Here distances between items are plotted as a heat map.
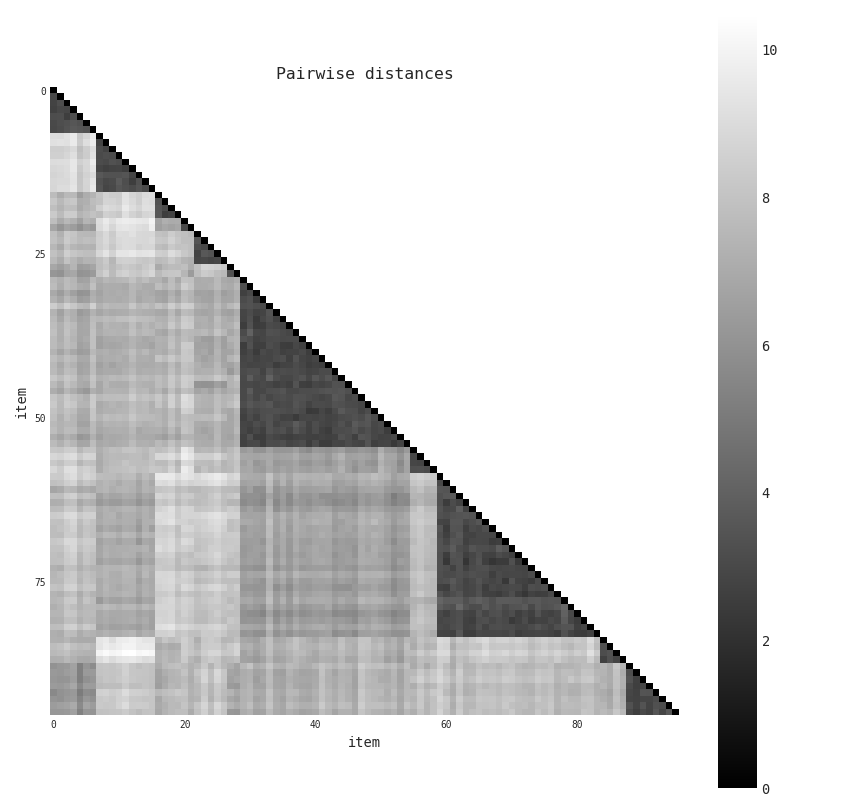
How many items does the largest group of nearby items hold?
26
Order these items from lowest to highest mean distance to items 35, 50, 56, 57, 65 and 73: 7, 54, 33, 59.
54, 33, 59, 7
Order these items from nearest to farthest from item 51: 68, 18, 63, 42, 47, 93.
42, 47, 63, 68, 93, 18
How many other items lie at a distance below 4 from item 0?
6
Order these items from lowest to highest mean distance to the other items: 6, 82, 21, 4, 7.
82, 4, 7, 6, 21
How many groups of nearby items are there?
11
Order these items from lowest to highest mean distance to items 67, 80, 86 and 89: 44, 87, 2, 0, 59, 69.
69, 59, 87, 44, 0, 2
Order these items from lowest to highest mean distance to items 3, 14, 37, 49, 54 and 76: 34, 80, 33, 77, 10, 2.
34, 33, 80, 77, 10, 2
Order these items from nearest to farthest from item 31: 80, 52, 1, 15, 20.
52, 80, 1, 15, 20
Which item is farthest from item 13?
86
